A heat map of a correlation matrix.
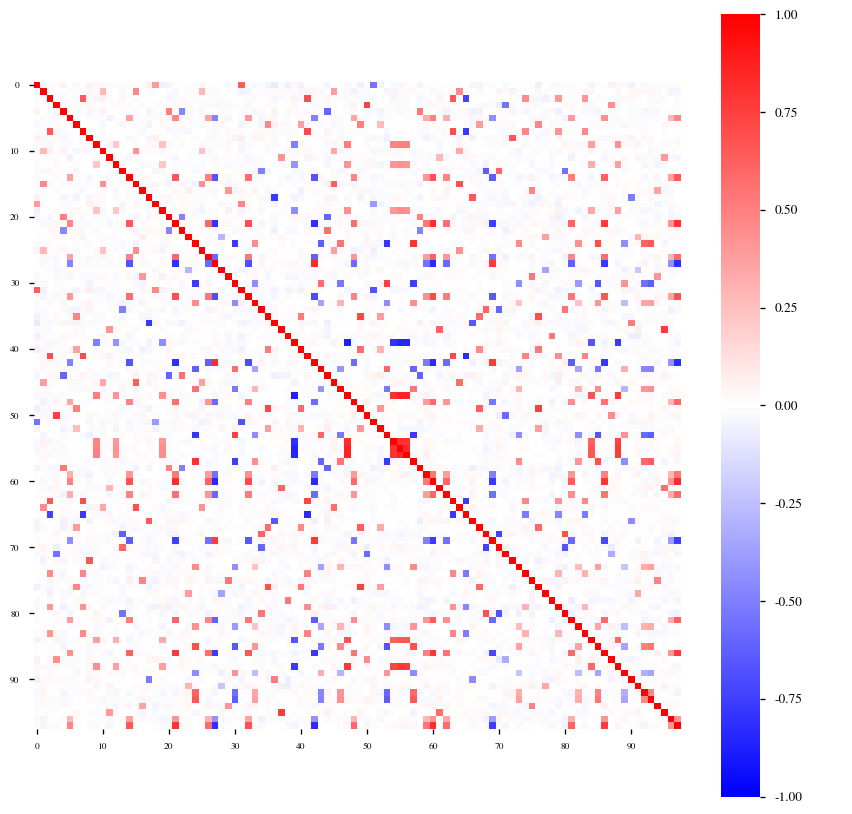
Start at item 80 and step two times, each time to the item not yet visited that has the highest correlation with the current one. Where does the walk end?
34
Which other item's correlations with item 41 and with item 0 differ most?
65
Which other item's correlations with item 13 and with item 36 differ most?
17
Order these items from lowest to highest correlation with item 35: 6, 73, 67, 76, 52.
73, 52, 6, 67, 76
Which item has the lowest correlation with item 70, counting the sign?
68
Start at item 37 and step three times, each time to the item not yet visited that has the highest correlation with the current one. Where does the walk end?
11
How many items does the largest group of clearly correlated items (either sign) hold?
16
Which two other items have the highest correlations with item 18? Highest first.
31, 0
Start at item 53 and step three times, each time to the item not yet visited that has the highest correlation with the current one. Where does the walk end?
89
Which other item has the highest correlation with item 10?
15
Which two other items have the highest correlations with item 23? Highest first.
77, 91
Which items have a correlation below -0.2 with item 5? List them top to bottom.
27, 42, 69
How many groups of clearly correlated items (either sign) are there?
16
